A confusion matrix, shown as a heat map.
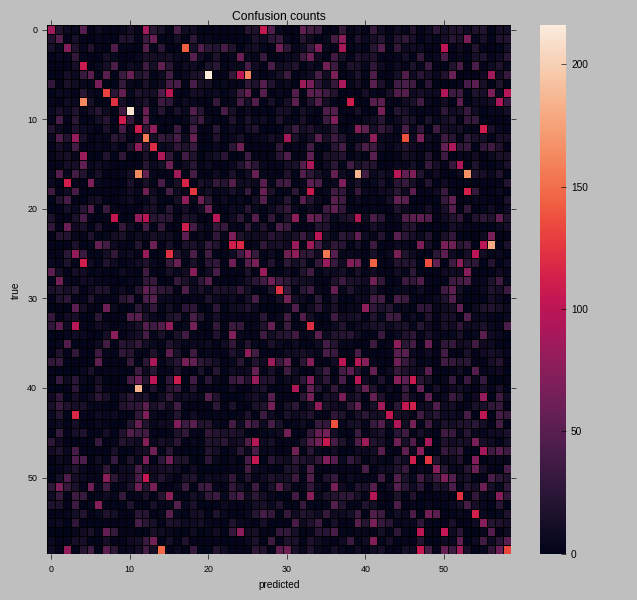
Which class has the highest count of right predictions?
12
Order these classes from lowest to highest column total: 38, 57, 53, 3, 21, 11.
38, 21, 57, 53, 3, 11
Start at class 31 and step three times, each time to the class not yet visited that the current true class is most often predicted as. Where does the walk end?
55
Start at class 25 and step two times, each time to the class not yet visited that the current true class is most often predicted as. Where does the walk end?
44
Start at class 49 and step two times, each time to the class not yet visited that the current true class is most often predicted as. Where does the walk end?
48
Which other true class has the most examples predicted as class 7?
50
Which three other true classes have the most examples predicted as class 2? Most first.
17, 58, 22
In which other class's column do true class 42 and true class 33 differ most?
46
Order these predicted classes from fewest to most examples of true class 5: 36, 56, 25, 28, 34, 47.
28, 47, 34, 36, 56, 25
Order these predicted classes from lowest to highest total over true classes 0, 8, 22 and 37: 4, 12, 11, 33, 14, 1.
11, 1, 14, 33, 12, 4
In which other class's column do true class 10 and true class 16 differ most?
39
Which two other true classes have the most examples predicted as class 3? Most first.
43, 33
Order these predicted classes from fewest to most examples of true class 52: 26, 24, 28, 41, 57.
28, 26, 24, 57, 41
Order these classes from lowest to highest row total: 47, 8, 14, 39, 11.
14, 47, 11, 8, 39
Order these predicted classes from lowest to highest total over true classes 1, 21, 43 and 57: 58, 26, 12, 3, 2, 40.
2, 40, 26, 58, 3, 12
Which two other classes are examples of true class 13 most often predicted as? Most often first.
51, 11
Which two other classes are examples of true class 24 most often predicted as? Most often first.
56, 23
